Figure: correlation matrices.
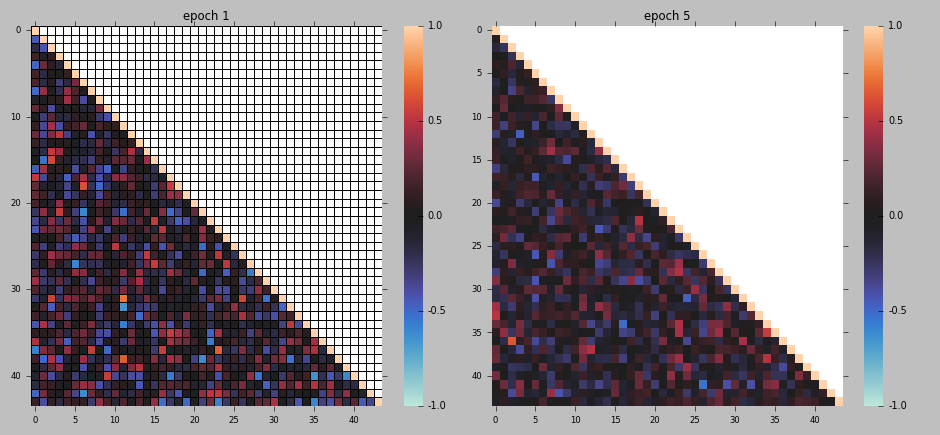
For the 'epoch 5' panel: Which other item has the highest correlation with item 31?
36
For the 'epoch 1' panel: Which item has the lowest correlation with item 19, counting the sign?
43
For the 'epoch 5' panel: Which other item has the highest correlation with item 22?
18
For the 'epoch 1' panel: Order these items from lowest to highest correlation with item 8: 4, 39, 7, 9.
7, 39, 9, 4
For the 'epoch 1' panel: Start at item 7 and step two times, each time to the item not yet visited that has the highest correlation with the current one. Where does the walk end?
23
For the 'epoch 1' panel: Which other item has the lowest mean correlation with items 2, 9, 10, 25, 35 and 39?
40
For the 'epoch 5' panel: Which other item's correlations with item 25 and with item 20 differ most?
30
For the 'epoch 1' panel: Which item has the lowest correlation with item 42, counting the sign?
6
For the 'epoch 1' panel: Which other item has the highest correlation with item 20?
3
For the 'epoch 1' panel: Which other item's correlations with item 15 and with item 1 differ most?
2
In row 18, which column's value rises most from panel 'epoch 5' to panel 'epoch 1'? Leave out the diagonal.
17
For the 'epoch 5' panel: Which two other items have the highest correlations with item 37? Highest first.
12, 11
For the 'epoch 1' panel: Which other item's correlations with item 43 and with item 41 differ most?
35
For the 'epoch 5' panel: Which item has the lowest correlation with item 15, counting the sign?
9
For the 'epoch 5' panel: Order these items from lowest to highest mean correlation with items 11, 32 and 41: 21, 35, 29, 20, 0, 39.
20, 39, 21, 29, 35, 0
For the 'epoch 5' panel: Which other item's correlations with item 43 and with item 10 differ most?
14
